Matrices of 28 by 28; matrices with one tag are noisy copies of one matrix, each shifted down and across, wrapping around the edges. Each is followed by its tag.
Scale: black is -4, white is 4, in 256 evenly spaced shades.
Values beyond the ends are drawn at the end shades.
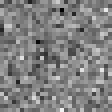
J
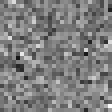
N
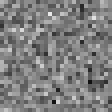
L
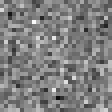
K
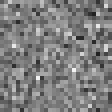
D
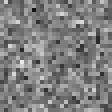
K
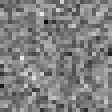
K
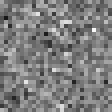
N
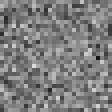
D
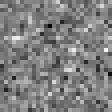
L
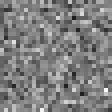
D
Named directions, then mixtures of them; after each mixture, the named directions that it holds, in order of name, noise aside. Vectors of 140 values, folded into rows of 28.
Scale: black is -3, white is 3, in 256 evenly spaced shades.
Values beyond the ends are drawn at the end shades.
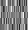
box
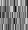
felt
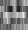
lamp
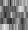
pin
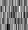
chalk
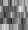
pin.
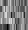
chalk, pin.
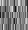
felt.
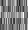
box, lamp.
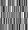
box.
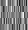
box.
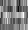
box, lamp.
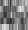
pin.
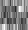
chalk, pin.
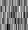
chalk.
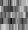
lamp, pin.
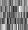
chalk, pin.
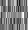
box, lamp.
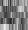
pin.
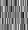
box.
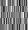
box.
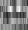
lamp.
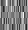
box.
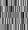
box.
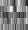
felt, lamp.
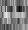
lamp, pin.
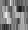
lamp, pin.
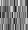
felt.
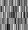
chalk.
